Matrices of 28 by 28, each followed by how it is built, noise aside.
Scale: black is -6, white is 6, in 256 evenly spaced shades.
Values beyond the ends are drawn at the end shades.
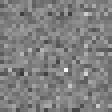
uneven rows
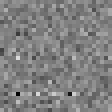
uneven rows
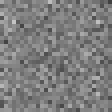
repeating rows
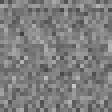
repeating columns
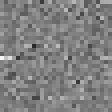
uneven rows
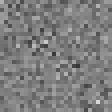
block diagonal
